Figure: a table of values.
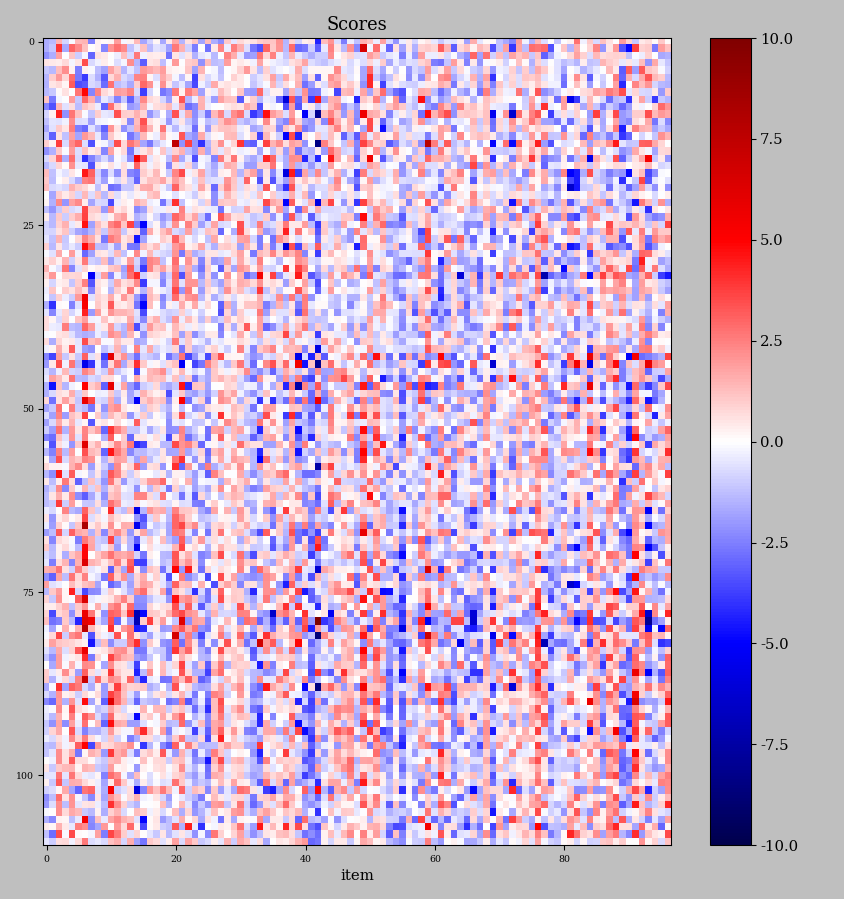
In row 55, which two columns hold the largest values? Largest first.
6, 52
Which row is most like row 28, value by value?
18
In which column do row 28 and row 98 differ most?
37
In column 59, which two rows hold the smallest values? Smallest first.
79, 47
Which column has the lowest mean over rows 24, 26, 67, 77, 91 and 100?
69
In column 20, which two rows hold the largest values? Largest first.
14, 81
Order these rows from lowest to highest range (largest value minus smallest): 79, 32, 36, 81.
36, 32, 81, 79
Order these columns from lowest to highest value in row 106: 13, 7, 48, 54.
7, 54, 48, 13
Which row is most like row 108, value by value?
59
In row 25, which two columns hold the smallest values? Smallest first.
15, 42
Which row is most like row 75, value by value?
94
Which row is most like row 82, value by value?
32
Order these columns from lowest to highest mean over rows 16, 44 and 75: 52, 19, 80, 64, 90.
52, 64, 80, 19, 90
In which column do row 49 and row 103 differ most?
42
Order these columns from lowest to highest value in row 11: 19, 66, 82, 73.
19, 82, 73, 66
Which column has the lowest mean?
55
